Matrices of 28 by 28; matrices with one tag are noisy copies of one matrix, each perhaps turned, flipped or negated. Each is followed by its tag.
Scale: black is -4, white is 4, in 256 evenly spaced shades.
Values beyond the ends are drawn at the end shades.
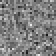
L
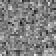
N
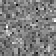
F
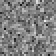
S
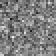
L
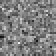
S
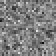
F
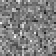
S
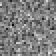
L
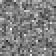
S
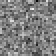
N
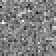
S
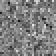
S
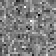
N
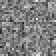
N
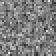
S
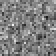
L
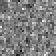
N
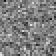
L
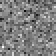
S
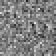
S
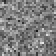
F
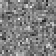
N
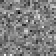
L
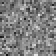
F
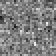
N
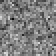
L
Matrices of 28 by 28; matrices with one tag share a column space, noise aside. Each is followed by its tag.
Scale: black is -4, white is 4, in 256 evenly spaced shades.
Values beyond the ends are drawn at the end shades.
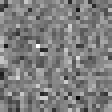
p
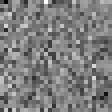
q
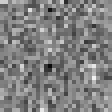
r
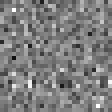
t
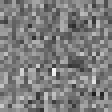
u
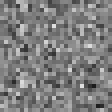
t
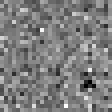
t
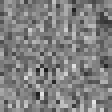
u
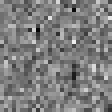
r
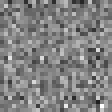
q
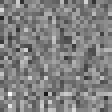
p
